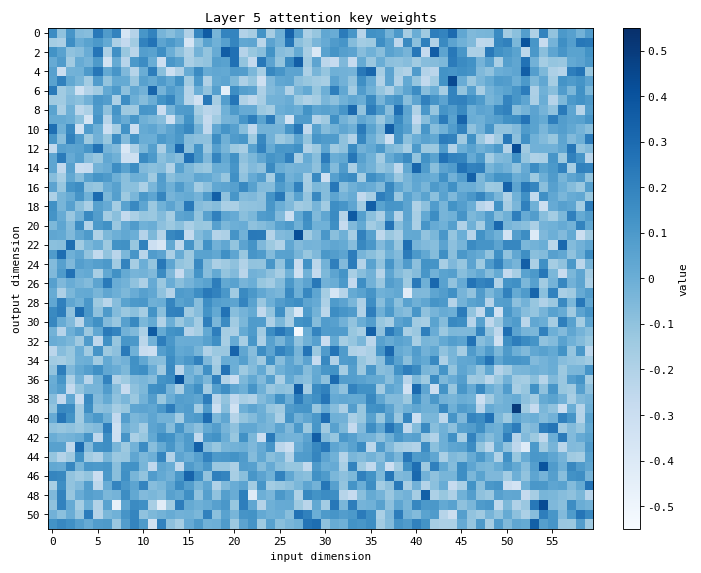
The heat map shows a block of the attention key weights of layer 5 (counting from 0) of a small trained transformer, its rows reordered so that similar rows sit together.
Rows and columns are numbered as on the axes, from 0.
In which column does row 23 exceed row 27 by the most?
39
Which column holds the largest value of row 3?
27
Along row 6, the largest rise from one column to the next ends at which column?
20
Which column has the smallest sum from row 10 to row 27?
36
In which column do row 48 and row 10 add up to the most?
41
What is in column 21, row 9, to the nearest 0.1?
0.1
